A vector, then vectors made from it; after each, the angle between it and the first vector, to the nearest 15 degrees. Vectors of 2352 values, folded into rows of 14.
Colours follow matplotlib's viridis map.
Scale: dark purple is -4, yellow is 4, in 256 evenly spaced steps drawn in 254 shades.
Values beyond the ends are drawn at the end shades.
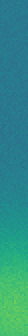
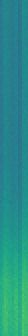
15 degrees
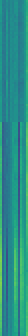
75 degrees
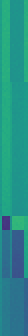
135 degrees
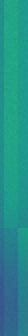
150 degrees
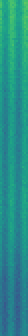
135 degrees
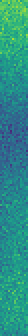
75 degrees
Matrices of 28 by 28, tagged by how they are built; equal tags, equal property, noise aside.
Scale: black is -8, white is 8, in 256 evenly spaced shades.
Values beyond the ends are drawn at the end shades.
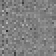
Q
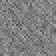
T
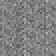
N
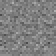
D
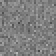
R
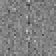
Q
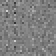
Q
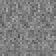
D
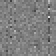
Q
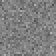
R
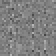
Q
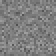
D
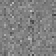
Q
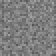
N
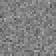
R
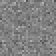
D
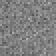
R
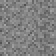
N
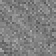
T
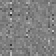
Q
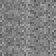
N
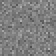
N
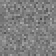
D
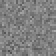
R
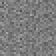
N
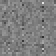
Q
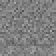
D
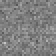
D
